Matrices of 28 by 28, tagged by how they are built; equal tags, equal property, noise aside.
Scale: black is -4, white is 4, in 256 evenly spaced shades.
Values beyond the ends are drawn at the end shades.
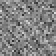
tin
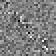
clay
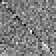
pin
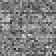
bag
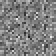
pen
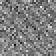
tin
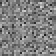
pen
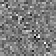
clay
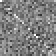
pin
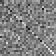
pin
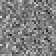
pen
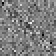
clay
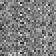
pen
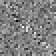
clay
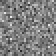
pen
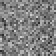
pen
